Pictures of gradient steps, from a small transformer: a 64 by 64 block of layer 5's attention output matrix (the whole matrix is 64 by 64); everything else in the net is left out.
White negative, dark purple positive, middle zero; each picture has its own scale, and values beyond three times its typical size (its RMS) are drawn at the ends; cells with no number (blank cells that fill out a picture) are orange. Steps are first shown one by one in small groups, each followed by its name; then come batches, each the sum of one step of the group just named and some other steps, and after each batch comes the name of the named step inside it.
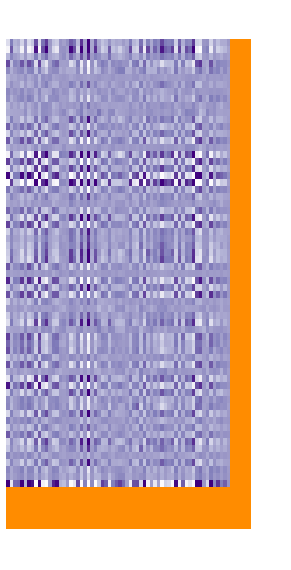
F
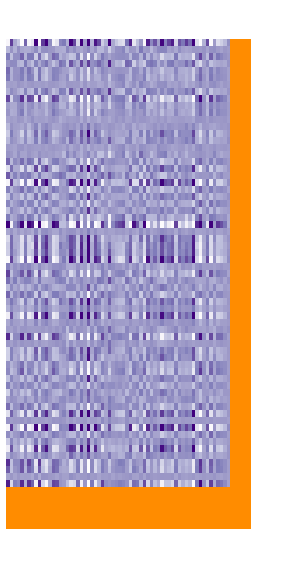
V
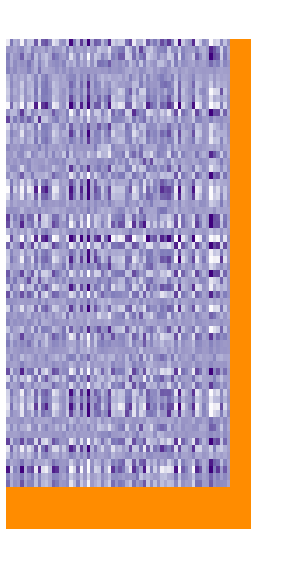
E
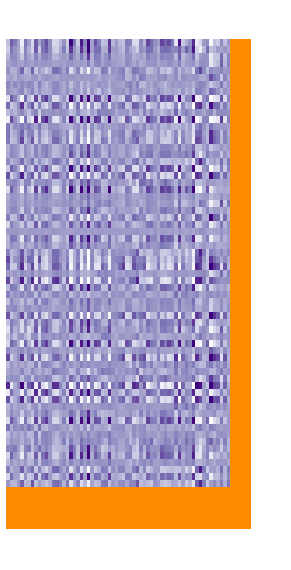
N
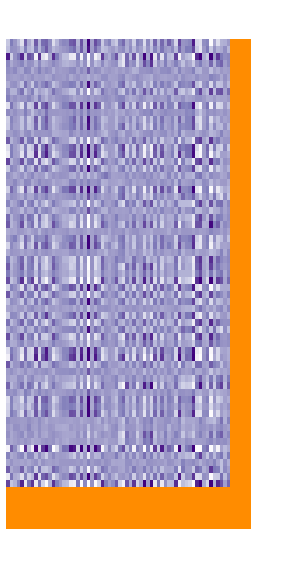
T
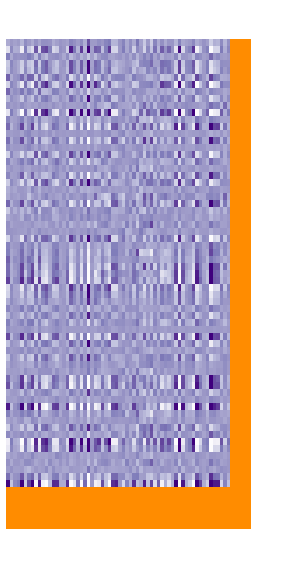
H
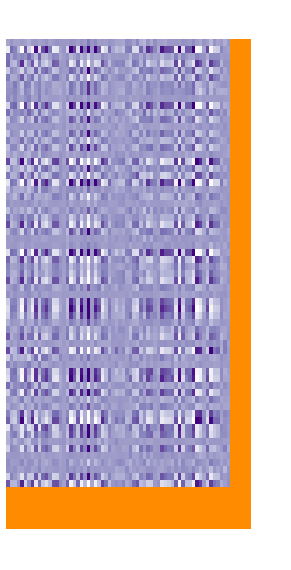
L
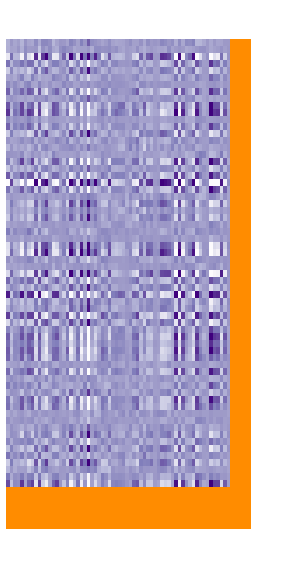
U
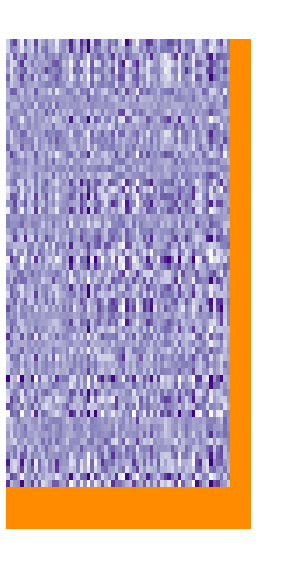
H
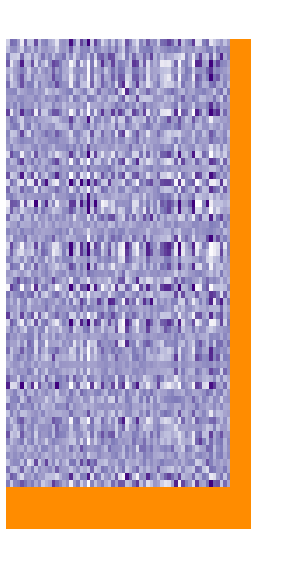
U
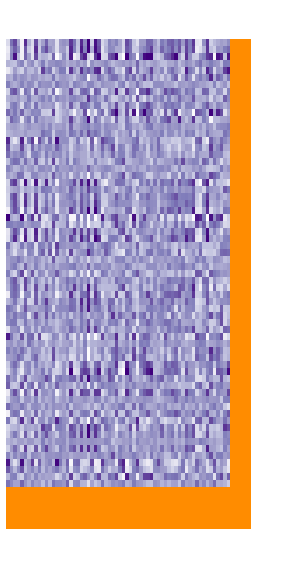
L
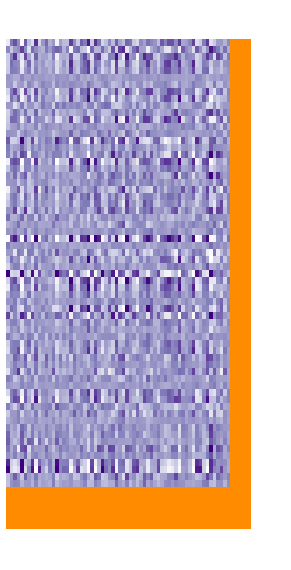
E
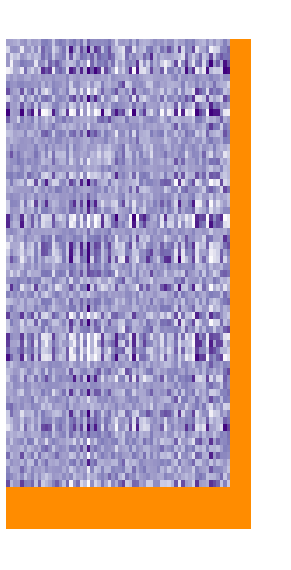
U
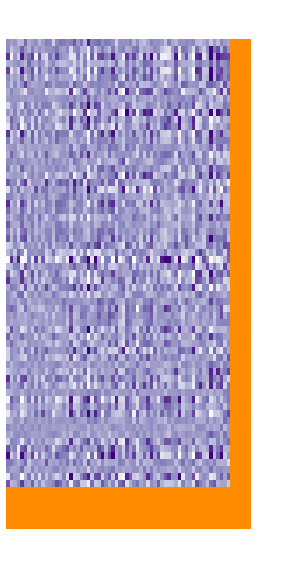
T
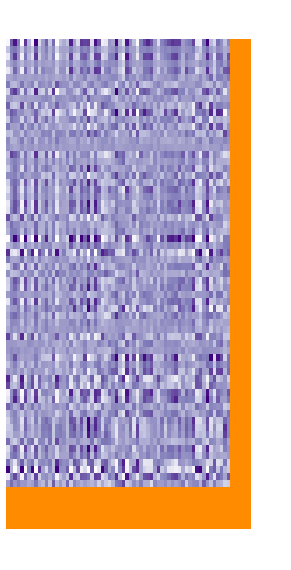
N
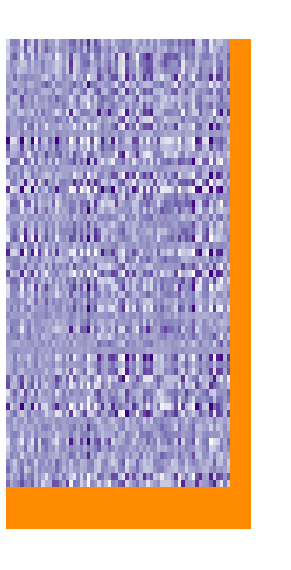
H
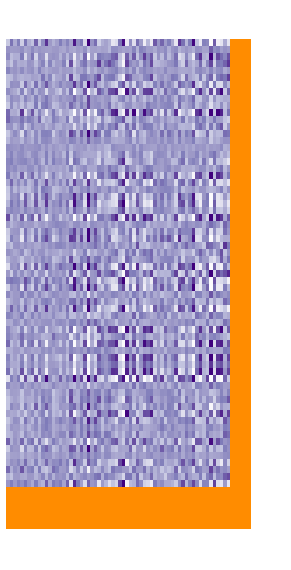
E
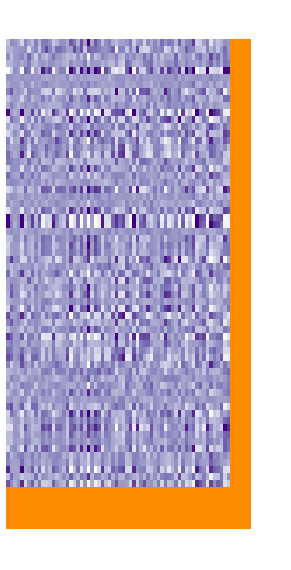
T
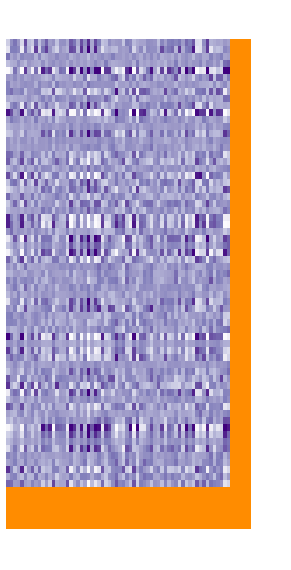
L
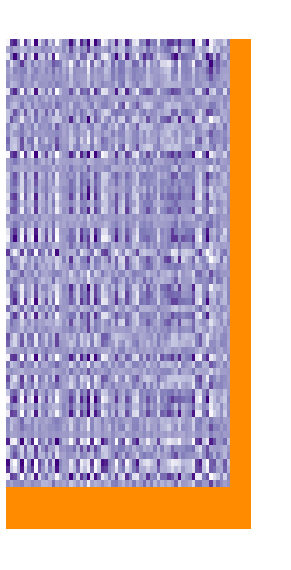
T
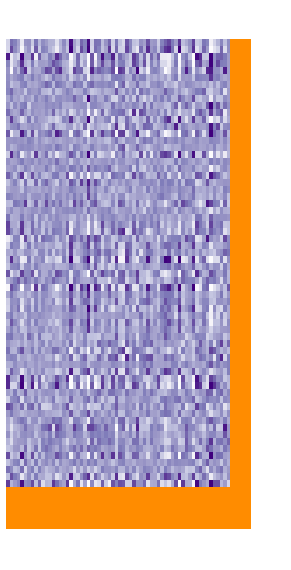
H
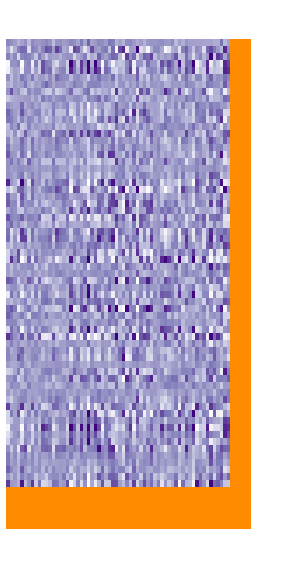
H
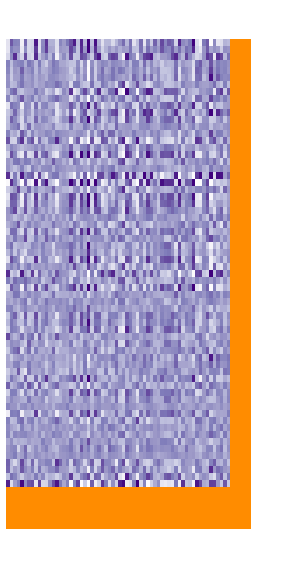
F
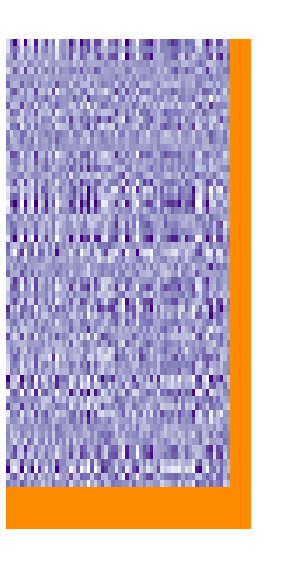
N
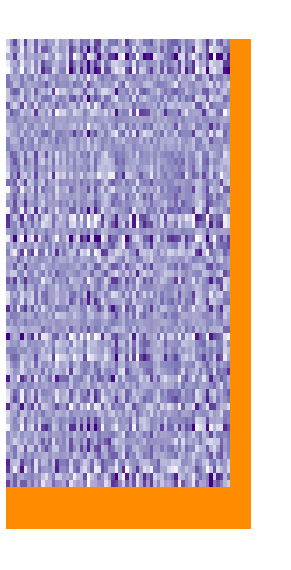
H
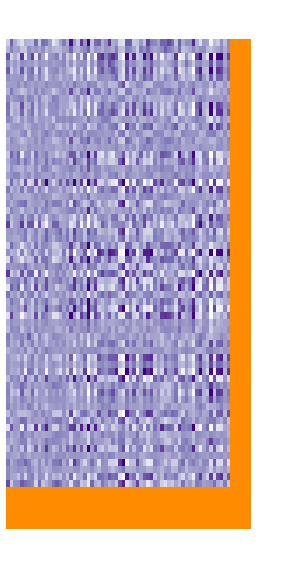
V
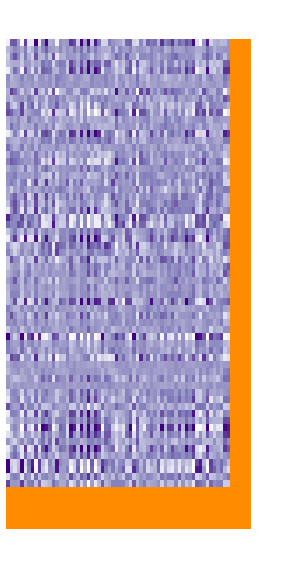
V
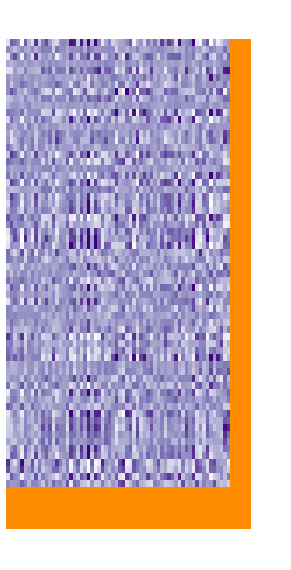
N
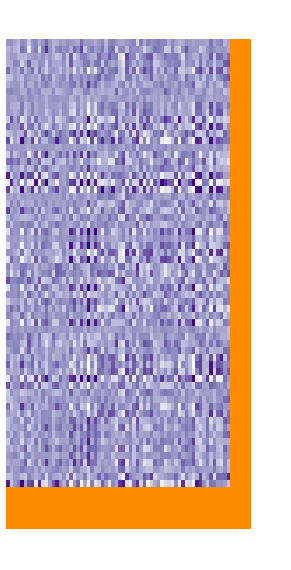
F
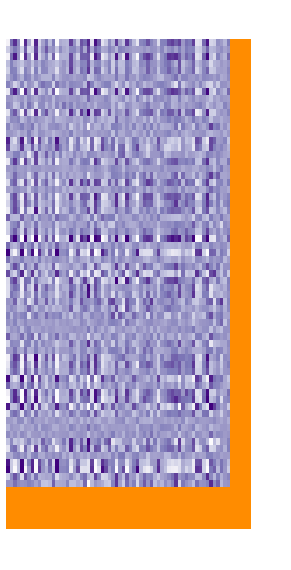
H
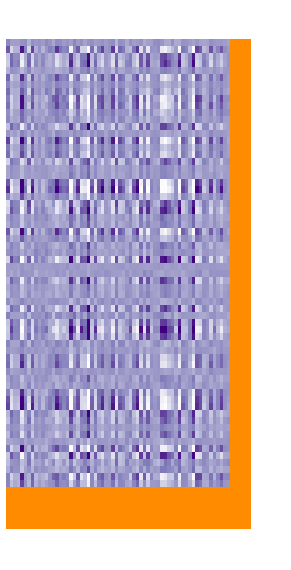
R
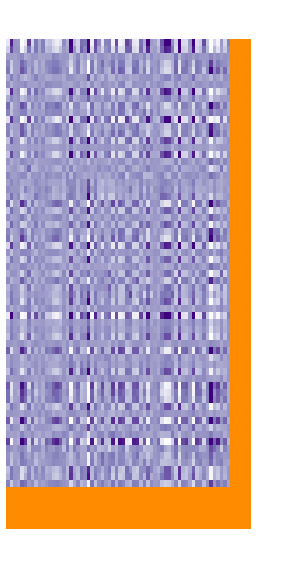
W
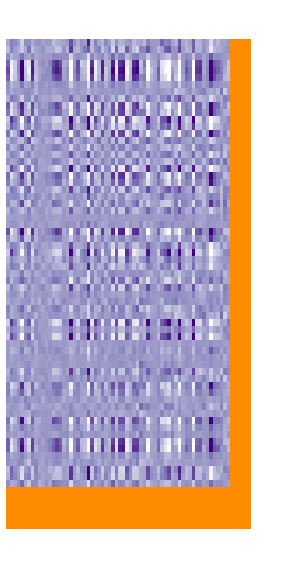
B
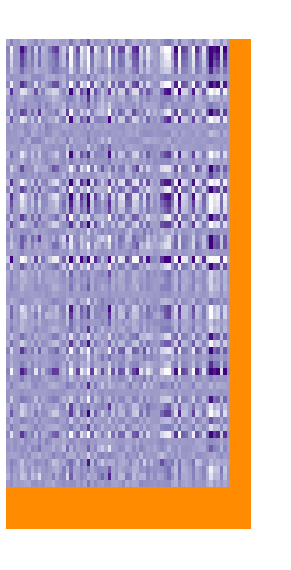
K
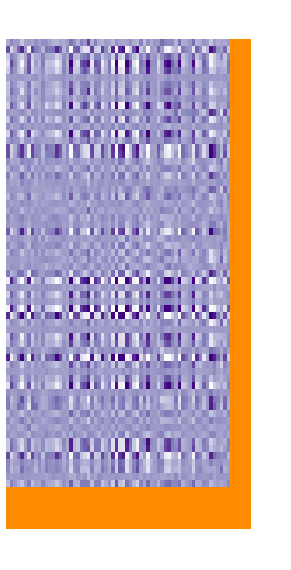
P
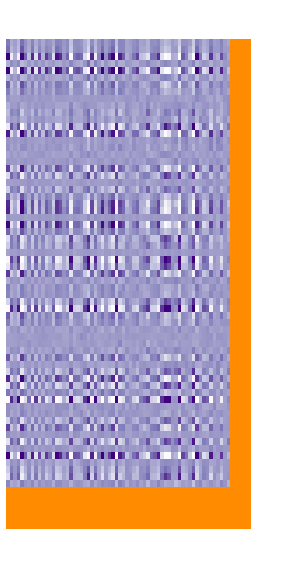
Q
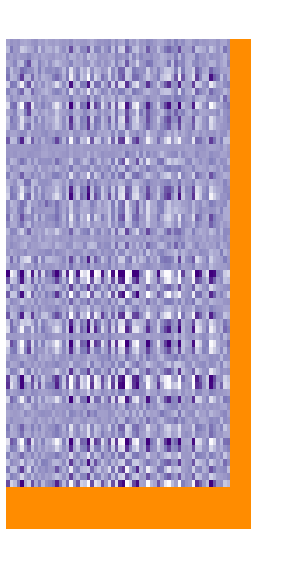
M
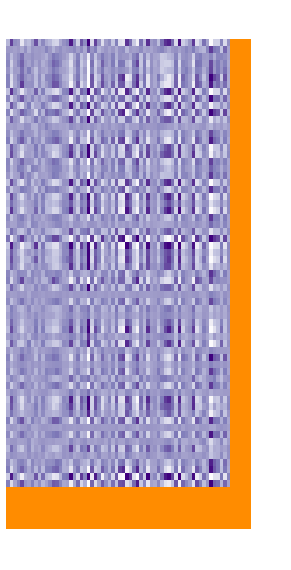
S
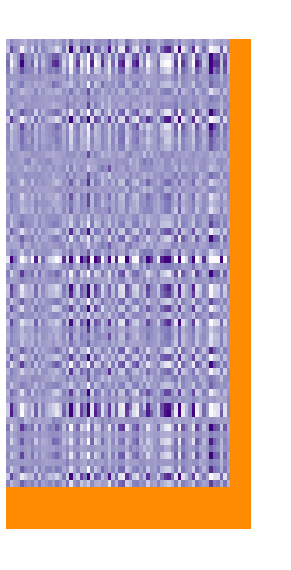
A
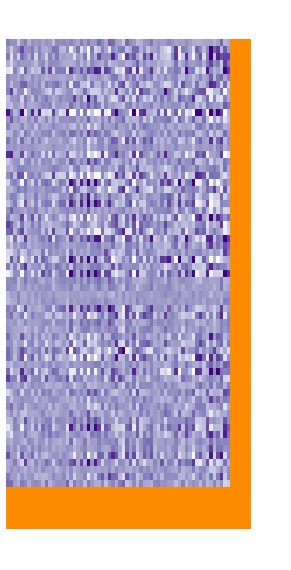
K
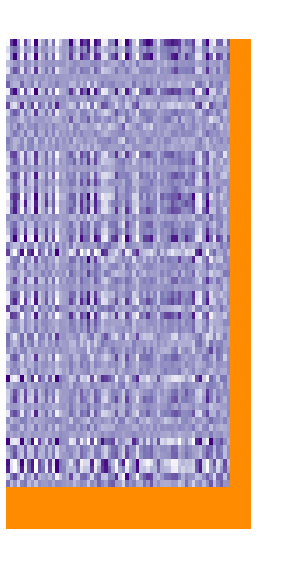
W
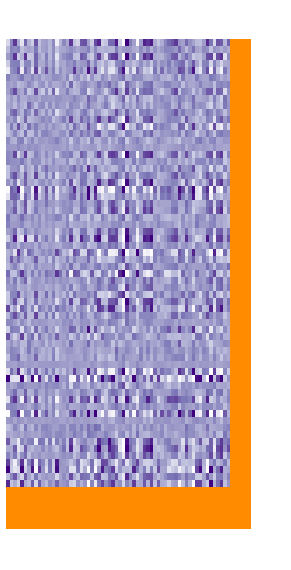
M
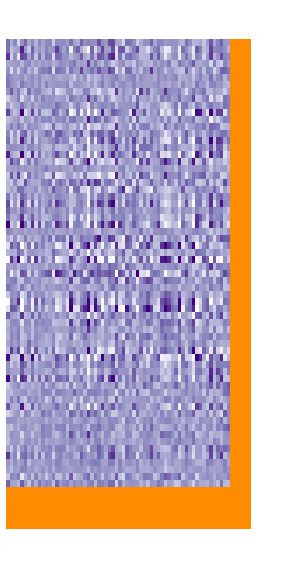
Q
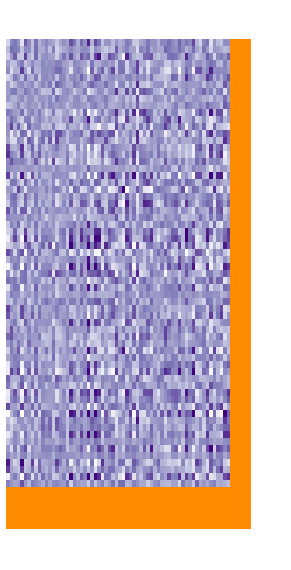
B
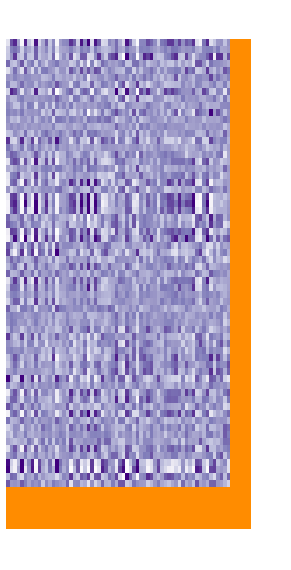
S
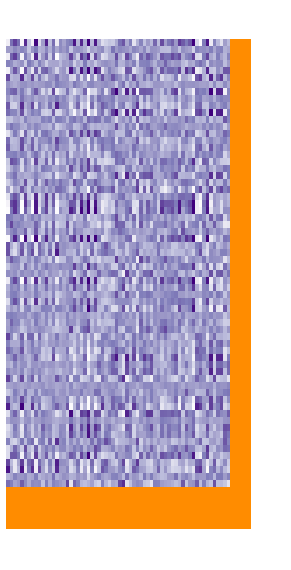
R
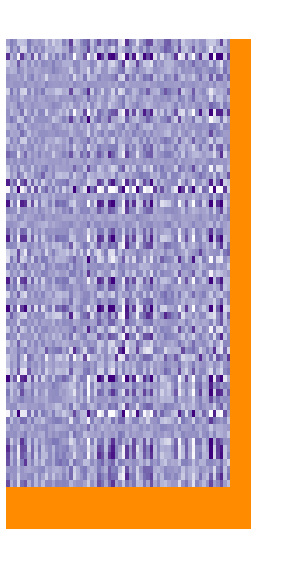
W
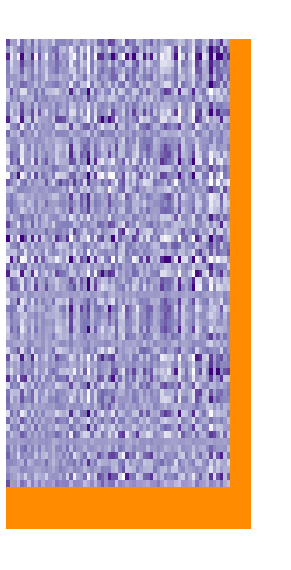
K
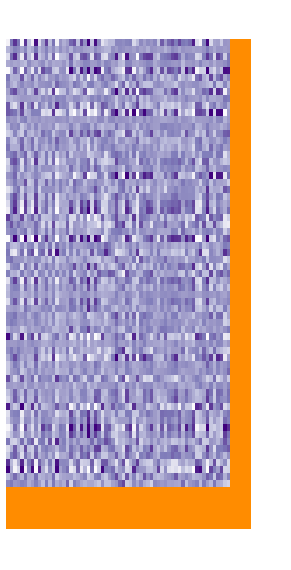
R
